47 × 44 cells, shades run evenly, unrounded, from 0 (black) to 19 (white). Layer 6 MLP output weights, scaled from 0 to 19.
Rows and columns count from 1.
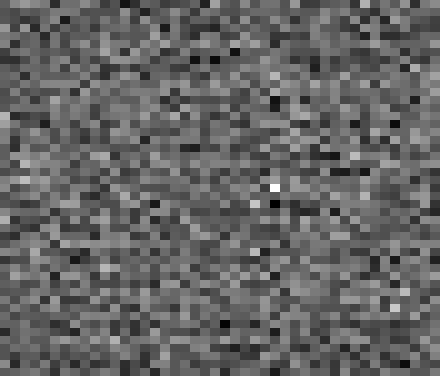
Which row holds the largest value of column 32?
11
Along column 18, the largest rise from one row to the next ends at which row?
15
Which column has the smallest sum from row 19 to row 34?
44
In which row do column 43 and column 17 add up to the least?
4
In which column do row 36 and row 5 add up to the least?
40
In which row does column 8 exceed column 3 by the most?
26
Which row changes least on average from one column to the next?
2
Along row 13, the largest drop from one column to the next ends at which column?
28
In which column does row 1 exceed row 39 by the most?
37
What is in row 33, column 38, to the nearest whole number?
3
